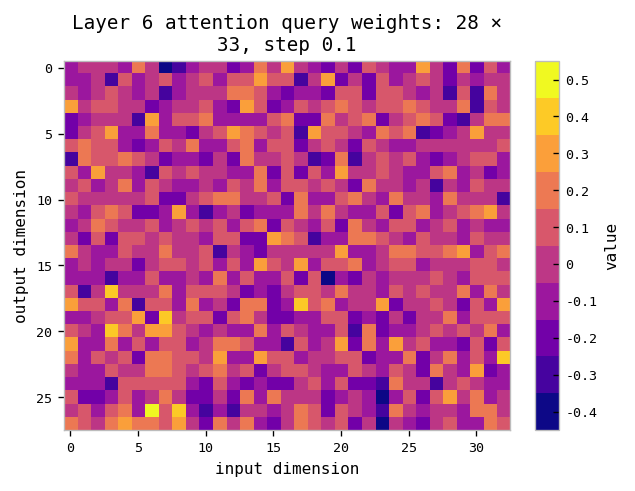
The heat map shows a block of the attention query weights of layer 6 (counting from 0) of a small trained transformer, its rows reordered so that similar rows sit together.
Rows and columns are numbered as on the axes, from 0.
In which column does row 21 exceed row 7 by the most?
0
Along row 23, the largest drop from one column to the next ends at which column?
31
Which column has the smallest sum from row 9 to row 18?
5
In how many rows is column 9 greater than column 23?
14
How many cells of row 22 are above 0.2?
3
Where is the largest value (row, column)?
26, 6
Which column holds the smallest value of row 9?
27
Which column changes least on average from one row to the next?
2
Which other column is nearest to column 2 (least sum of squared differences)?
9
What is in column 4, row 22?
0.1
